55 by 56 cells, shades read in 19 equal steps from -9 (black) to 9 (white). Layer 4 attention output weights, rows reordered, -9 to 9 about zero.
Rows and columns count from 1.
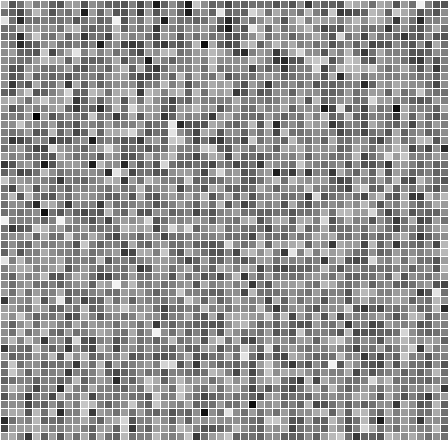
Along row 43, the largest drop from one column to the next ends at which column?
11
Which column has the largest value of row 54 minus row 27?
6
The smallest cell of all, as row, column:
15, 5
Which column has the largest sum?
51
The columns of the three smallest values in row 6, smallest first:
26, 13, 3
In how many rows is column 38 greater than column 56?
27
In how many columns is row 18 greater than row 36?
17
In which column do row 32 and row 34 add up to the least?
36
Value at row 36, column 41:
4
